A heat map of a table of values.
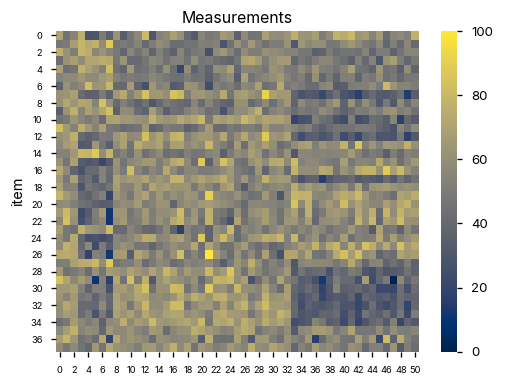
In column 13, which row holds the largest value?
34
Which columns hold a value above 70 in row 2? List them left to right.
0, 3, 4
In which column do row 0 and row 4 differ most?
7
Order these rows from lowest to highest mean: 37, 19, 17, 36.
17, 36, 37, 19
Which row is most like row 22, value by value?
21
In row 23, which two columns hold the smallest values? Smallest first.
17, 44
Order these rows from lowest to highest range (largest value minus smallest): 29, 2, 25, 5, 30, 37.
5, 37, 2, 25, 30, 29
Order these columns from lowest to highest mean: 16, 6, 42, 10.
42, 6, 10, 16
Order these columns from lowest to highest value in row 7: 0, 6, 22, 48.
48, 6, 22, 0
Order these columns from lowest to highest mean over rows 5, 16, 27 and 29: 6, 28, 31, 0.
28, 6, 31, 0
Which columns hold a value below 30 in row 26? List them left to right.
4, 7, 31
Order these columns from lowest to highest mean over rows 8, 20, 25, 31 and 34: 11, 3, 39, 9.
3, 39, 11, 9
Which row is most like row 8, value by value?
11
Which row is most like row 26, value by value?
19
